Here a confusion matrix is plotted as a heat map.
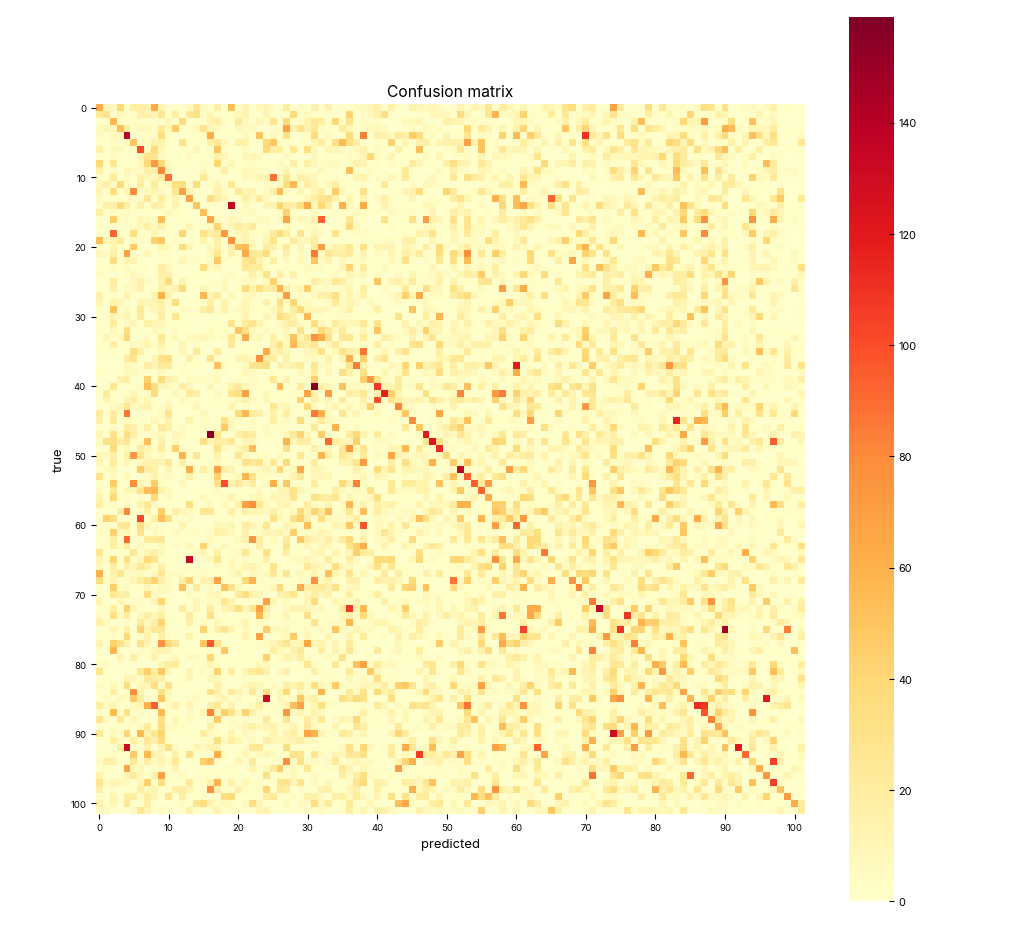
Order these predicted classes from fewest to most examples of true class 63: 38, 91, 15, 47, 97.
91, 47, 97, 15, 38
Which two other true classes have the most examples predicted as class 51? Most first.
68, 53
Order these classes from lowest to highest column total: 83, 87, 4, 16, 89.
16, 89, 83, 4, 87
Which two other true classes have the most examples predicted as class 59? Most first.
52, 28
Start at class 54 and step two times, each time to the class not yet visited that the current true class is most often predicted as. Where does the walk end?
2
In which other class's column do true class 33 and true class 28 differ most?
31
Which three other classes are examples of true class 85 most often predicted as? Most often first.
24, 96, 75
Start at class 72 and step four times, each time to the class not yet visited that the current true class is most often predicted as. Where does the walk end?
38
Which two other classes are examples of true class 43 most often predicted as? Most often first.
70, 90
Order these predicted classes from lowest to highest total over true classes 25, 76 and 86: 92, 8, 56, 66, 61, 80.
92, 80, 56, 66, 8, 61
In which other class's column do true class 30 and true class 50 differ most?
5
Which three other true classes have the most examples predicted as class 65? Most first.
13, 68, 101
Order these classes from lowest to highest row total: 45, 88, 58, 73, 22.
22, 45, 88, 73, 58
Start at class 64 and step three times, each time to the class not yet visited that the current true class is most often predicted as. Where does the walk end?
34
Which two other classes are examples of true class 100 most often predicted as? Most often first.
44, 43
